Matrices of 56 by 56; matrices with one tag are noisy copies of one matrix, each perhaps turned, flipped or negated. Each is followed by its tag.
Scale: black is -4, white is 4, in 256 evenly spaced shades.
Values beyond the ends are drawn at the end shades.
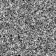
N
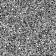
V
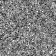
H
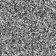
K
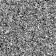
N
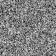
V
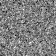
K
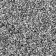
V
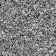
H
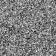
V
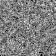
H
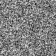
V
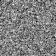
K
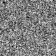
V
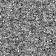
N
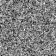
K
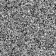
V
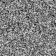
V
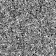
K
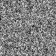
N
